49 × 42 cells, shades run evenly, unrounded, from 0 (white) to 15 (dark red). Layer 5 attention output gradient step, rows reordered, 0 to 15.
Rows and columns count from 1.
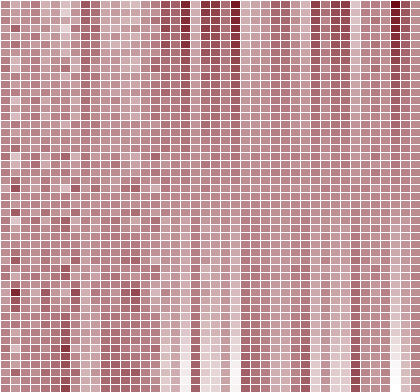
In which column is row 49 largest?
7
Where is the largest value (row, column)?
1, 40
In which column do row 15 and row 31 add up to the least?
2
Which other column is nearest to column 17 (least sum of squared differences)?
41
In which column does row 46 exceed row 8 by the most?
36
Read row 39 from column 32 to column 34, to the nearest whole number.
5 7 5
